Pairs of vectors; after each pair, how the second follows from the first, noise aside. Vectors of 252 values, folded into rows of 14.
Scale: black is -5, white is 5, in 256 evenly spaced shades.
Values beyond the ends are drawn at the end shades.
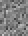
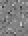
reversed, partly zeroed.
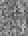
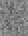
wrapped around, negated, shrunk.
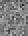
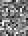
wrapped around, negated, scaled up.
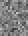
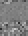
negated, partly zeroed.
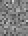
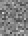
shuffled.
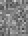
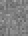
shrunk.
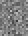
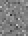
reversed, partly zeroed.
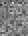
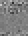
negated, partly zeroed.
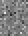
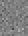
wrapped around, negated, shrunk.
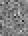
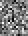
wrapped around, negated, scaled up.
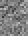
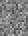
shuffled.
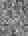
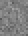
wrapped around, negated, shrunk.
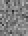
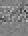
reversed, partly zeroed.
